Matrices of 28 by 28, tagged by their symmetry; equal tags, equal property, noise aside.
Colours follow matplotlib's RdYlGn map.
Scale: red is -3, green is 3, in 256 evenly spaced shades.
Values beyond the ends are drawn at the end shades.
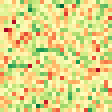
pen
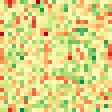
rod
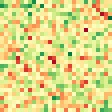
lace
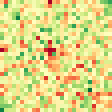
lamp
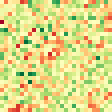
lamp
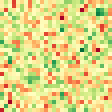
lace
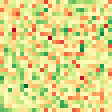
lace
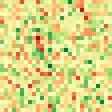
lamp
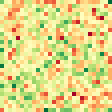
lace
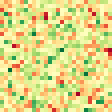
lamp
